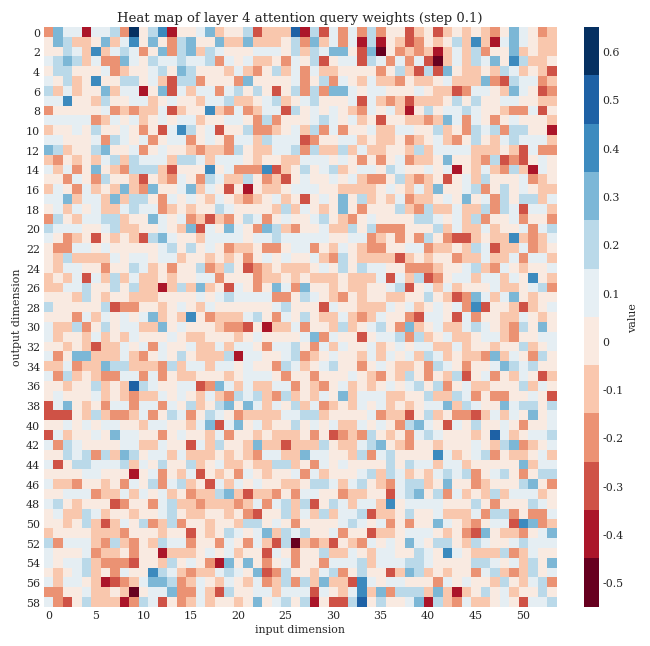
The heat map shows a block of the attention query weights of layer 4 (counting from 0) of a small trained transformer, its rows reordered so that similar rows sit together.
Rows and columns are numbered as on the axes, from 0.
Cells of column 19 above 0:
24
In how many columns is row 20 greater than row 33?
27
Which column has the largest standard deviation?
9
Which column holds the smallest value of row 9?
35
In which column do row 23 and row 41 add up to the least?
30
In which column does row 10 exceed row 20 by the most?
14
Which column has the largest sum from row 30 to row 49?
39
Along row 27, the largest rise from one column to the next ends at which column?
45
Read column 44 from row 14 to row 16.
0 0.1 0.1
